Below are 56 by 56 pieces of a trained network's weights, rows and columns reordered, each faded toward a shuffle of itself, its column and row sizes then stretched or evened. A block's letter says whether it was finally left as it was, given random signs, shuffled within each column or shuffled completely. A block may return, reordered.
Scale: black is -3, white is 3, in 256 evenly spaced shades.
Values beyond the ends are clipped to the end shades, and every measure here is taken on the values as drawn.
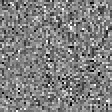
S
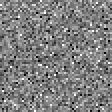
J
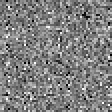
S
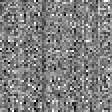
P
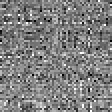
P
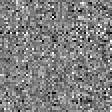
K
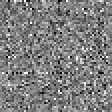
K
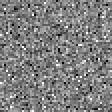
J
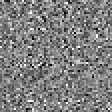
P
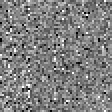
S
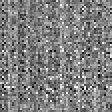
P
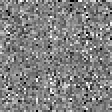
K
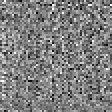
P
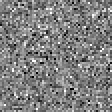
J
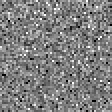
J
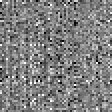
P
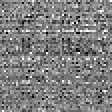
P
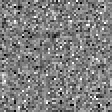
S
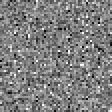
S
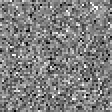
J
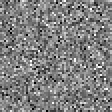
J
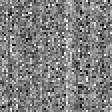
S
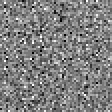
S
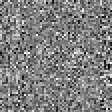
K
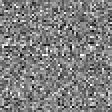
P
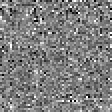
K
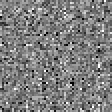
K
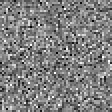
J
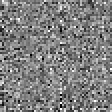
K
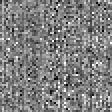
S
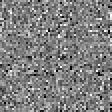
K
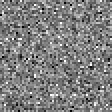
J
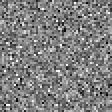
J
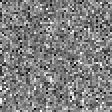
S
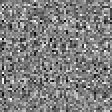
P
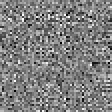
P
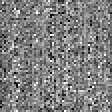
S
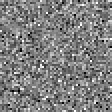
J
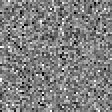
S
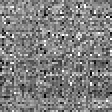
P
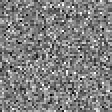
J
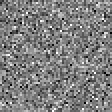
J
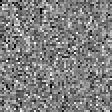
S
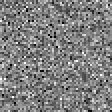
J
